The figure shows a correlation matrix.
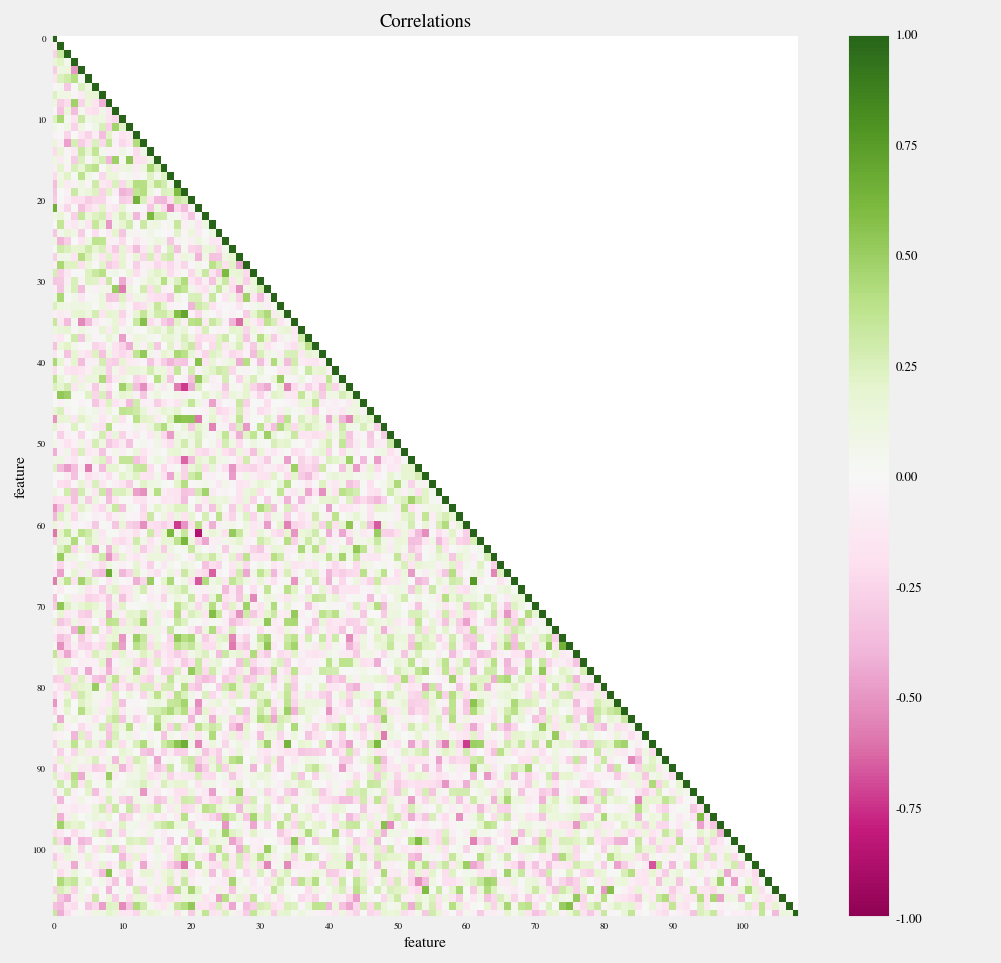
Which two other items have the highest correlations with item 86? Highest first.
73, 23
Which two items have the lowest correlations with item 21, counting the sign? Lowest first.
61, 67
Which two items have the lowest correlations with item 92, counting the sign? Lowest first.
57, 60
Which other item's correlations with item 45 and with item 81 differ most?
15
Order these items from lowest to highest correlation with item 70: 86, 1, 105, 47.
86, 105, 47, 1
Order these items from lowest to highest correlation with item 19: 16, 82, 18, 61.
16, 61, 82, 18
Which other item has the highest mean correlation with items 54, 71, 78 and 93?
105
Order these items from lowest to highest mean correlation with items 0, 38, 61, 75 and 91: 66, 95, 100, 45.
95, 100, 45, 66
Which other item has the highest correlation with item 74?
75
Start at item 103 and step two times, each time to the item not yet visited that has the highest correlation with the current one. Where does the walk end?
66
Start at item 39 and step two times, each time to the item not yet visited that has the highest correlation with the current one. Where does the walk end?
35
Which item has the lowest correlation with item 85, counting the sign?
94
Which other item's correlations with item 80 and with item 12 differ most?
20
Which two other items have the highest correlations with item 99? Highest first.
53, 35
